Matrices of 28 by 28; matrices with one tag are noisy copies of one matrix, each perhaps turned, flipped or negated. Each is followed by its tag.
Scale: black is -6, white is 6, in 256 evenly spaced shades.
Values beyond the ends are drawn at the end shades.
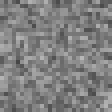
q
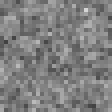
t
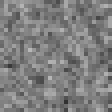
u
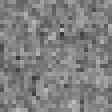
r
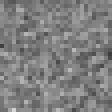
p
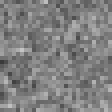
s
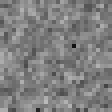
u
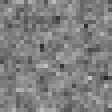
t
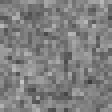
p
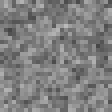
u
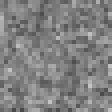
r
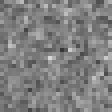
u
